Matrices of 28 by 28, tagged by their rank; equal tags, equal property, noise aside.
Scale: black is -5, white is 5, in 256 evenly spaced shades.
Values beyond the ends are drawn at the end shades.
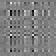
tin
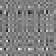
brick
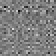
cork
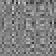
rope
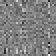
cork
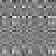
brick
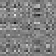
rope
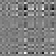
tin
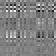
tin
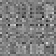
rope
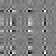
tin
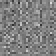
cork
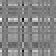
tin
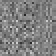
cork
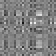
brick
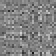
cork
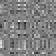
rope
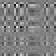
tin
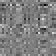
rope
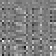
brick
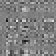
rope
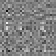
cork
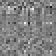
cork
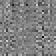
cork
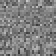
cork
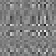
brick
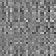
rope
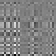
tin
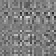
rope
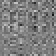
rope
